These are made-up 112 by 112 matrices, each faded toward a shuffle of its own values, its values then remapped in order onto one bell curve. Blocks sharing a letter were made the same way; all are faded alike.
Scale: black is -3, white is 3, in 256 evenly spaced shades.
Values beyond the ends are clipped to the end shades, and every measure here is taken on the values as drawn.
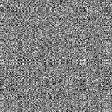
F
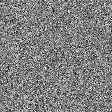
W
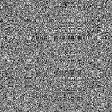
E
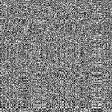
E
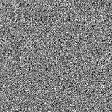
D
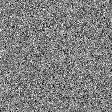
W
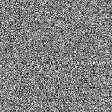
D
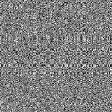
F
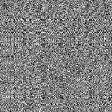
E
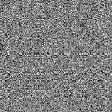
E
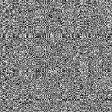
F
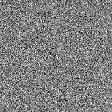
D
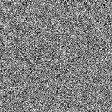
D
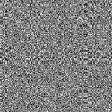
F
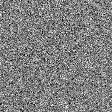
W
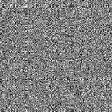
E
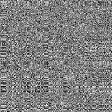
F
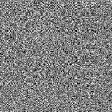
E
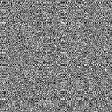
F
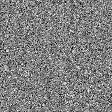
W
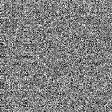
D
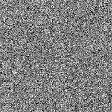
D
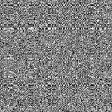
F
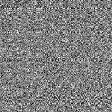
E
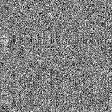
D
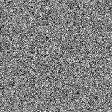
D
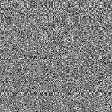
F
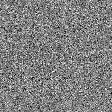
W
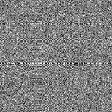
F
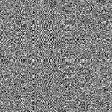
F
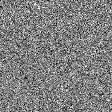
W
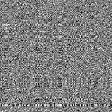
F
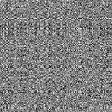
F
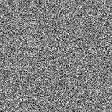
D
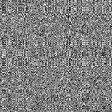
F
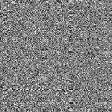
E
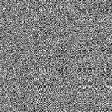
E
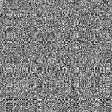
F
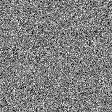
W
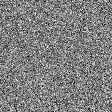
W
